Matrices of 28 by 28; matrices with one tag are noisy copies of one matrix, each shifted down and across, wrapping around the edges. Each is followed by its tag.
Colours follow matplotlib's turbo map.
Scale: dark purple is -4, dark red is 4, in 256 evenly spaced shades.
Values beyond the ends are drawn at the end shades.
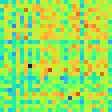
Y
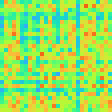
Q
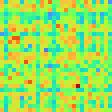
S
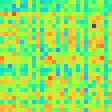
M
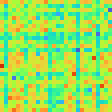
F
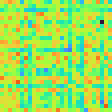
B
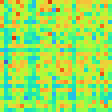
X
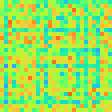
B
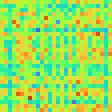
S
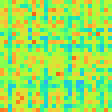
Q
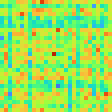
M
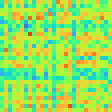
M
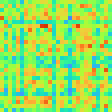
S
